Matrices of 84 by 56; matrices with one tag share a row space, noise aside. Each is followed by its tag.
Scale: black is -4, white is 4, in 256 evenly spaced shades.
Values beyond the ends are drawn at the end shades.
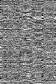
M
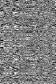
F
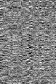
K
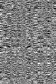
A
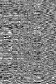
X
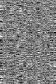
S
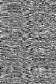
K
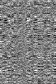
A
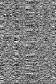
F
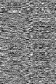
K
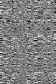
A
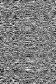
F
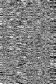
S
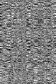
A
